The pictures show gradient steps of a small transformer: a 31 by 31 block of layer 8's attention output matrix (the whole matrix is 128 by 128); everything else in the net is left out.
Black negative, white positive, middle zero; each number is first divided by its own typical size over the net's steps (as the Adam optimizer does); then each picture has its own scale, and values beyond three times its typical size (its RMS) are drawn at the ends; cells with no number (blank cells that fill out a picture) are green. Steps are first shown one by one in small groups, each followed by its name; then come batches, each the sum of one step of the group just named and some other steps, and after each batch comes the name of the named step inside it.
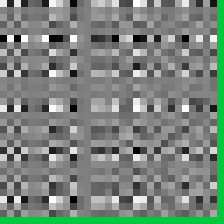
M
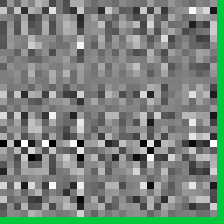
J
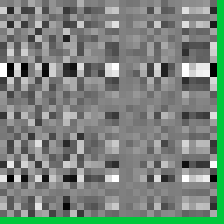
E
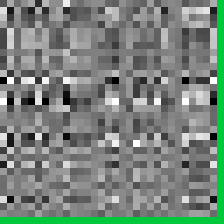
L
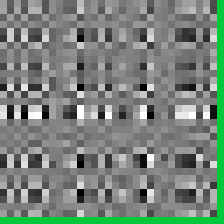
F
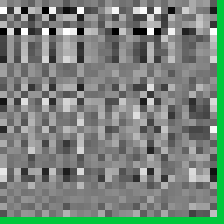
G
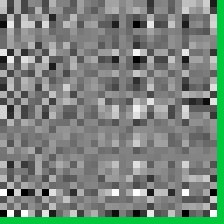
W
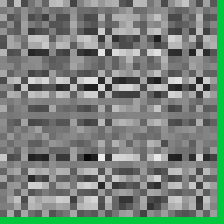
M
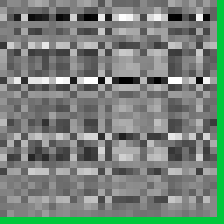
J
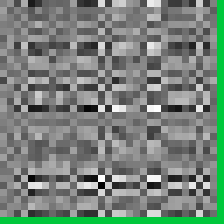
L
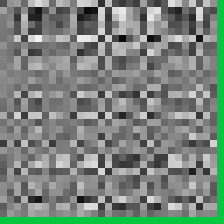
J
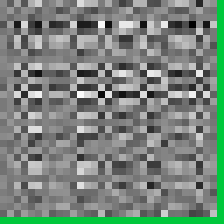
J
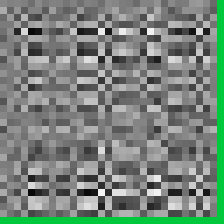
G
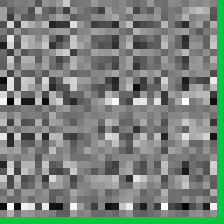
L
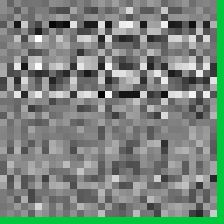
E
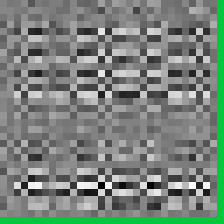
J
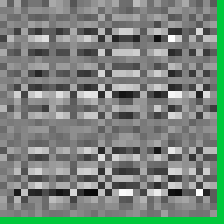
M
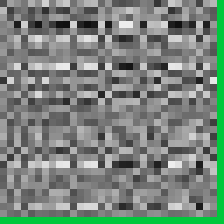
L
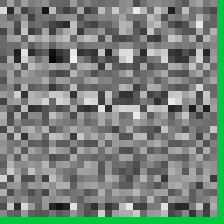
G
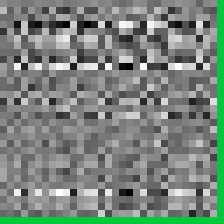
G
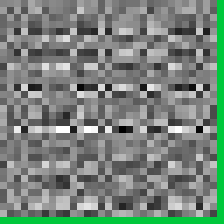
F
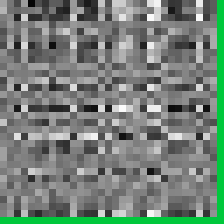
G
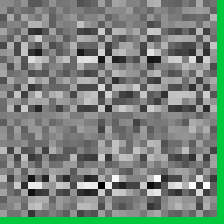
E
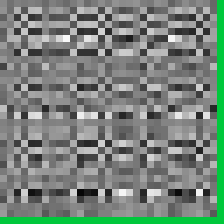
F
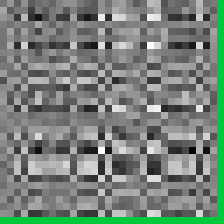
L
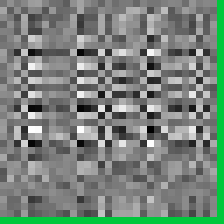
J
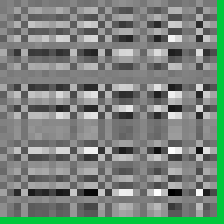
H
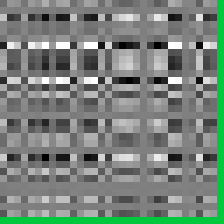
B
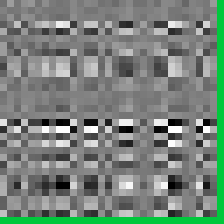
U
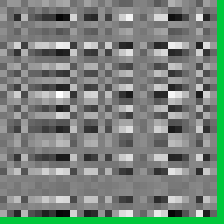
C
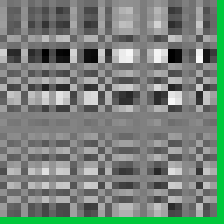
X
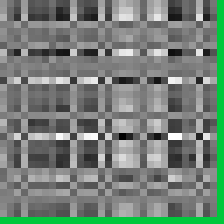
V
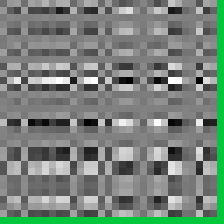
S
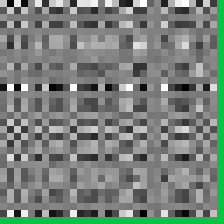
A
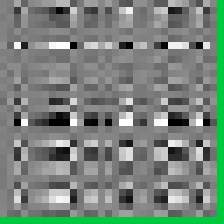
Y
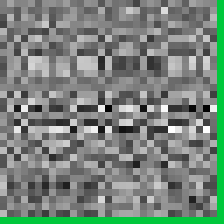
U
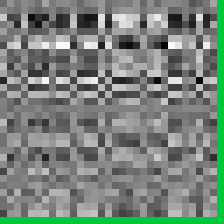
B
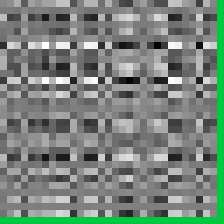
B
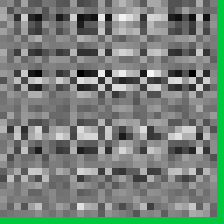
V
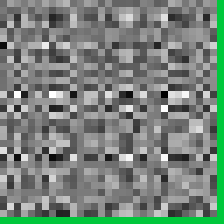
C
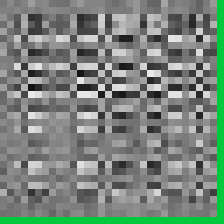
H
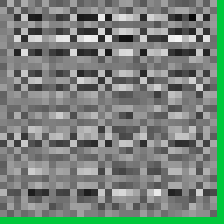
H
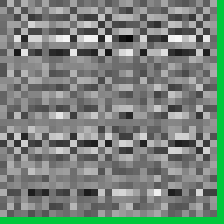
H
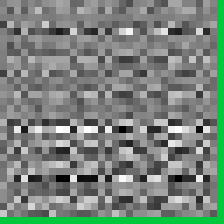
U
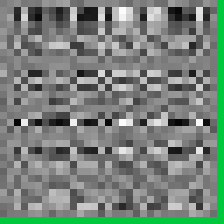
Y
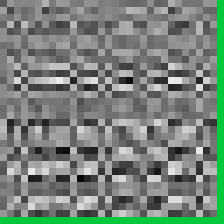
S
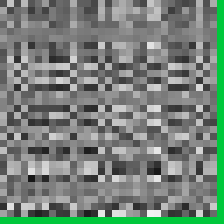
S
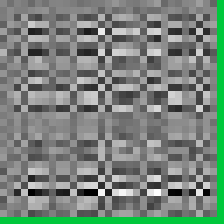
H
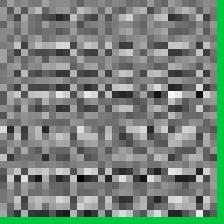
C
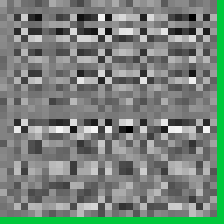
U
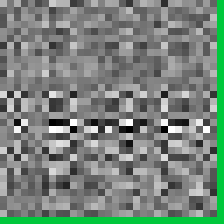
U
